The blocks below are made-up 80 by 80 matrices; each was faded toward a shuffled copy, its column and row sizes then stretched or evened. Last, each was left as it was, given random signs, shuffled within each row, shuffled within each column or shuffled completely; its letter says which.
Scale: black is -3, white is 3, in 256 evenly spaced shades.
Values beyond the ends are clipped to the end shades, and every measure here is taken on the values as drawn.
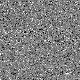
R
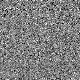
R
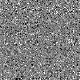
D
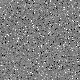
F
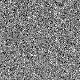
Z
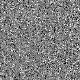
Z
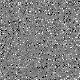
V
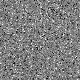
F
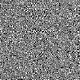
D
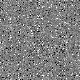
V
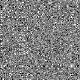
D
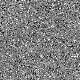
R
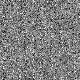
Z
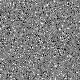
F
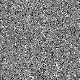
Z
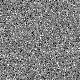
F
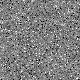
F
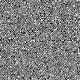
R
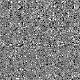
D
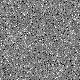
F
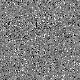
V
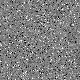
F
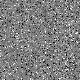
Z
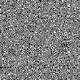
D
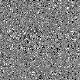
D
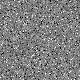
F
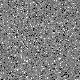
Z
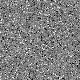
F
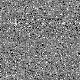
R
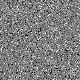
F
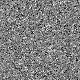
F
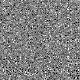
V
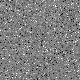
F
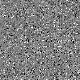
V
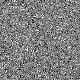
F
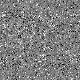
R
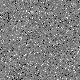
F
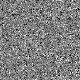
V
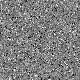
F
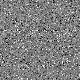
R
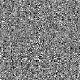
D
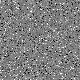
F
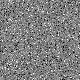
F
